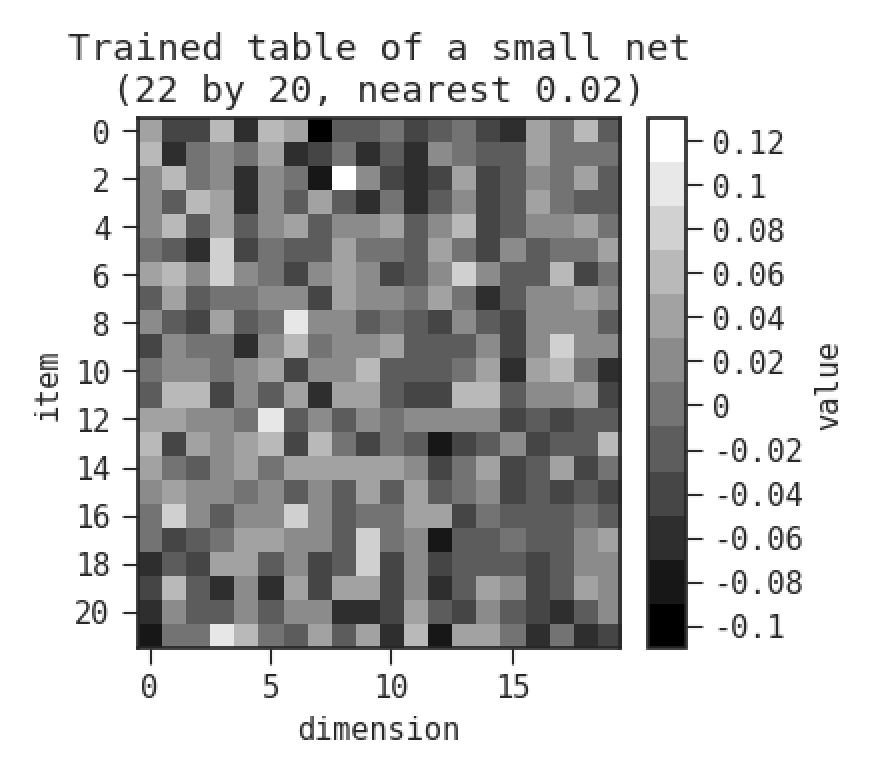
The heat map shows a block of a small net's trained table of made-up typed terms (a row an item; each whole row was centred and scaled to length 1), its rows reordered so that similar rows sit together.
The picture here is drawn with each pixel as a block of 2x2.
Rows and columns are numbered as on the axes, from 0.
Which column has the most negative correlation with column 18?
7
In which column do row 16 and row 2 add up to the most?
1
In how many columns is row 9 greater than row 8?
9
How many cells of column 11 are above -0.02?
10
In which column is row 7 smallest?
14
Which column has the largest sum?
3
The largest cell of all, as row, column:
2, 8
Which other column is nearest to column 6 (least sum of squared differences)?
18
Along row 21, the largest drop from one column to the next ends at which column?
12
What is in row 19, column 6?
0.04
